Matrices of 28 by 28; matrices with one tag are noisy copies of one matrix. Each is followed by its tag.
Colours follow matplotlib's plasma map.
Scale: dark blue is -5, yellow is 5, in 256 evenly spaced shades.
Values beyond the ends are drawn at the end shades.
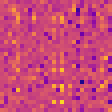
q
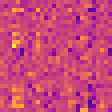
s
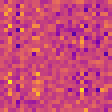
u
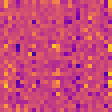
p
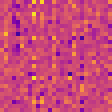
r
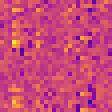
s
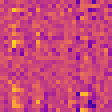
s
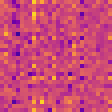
r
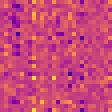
r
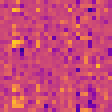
s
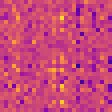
q
